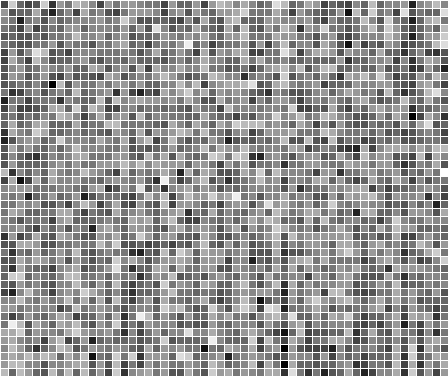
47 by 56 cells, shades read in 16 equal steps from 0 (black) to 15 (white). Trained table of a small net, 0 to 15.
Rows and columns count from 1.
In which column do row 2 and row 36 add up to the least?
7
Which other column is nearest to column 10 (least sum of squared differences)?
31
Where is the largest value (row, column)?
22, 56
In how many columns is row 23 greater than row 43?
25
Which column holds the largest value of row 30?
18
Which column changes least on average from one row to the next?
16
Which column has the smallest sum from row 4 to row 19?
52
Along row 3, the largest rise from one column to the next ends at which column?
49
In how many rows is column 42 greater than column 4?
27
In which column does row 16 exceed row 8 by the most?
30
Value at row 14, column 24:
5
